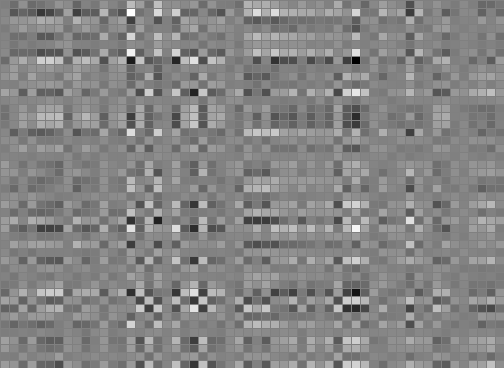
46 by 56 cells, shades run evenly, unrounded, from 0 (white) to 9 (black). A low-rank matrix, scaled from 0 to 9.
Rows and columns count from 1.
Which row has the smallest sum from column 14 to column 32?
2
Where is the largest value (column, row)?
40, 8
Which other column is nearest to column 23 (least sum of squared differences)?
39
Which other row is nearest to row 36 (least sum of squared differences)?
45
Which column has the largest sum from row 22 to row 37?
22
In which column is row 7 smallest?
15
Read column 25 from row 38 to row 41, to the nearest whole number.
5 4 4 5
